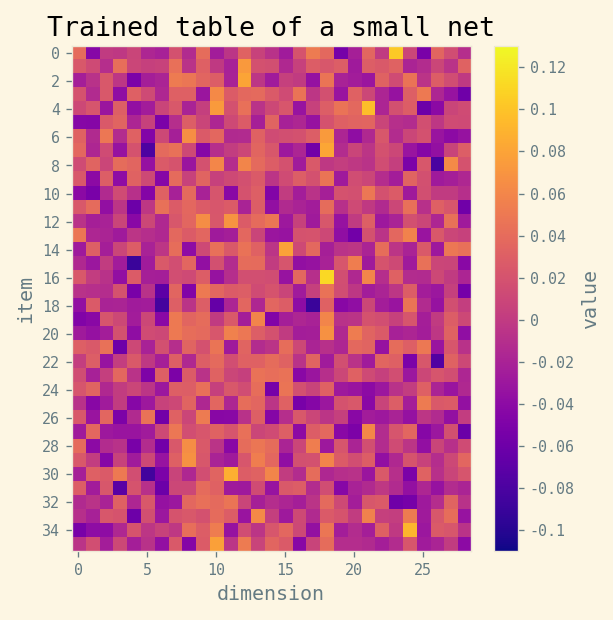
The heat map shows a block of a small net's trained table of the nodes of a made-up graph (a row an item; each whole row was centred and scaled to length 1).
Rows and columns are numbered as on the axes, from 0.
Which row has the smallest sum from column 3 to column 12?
18
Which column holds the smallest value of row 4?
25
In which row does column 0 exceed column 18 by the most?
28
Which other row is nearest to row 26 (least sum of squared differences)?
31
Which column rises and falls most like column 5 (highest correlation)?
9
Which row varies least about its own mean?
1
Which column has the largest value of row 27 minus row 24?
21
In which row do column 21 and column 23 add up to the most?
0
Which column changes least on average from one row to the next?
13
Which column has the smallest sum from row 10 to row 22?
4
